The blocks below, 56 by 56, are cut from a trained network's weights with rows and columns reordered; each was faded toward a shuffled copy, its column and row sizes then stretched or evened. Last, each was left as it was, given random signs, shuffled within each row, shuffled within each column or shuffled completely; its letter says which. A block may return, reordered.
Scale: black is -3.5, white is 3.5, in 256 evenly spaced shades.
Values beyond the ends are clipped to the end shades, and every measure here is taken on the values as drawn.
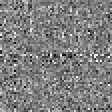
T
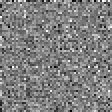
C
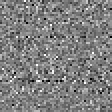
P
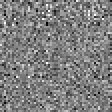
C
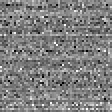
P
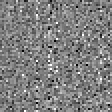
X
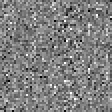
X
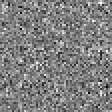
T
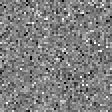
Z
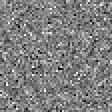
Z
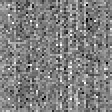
X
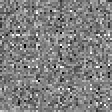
T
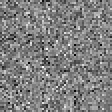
X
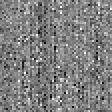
X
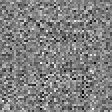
C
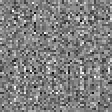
C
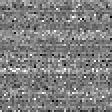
P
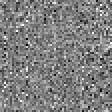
X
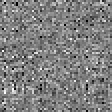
C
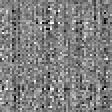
C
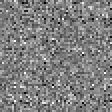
T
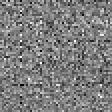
T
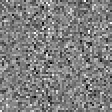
X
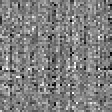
C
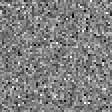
Z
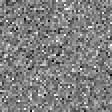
Z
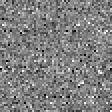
P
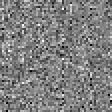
X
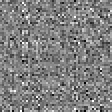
C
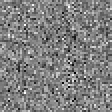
X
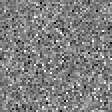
Z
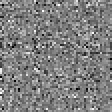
T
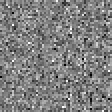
X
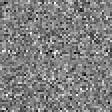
P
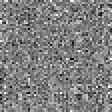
C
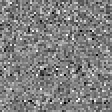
P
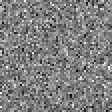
Z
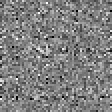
T
